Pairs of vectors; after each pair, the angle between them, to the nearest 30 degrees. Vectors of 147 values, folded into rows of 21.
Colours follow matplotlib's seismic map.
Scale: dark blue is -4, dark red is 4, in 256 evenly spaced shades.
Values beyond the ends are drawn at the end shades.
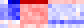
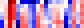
120 degrees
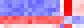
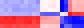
60 degrees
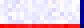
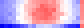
120 degrees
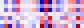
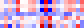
30 degrees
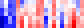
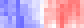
90 degrees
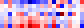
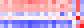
120 degrees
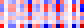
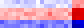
90 degrees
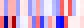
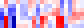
150 degrees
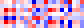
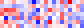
30 degrees
